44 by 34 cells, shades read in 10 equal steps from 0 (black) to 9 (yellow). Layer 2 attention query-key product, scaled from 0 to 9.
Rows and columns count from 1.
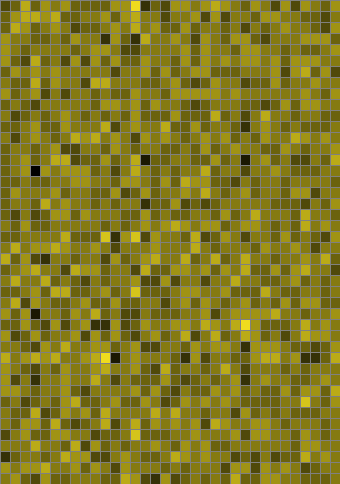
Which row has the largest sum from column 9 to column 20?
38
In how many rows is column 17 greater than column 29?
17
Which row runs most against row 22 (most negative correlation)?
4
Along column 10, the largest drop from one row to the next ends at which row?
30
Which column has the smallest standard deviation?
29
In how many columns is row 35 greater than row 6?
12
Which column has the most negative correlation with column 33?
14
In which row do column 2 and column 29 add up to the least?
31
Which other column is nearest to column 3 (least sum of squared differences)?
6
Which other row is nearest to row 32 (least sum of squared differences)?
34
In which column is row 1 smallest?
15
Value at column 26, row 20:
7
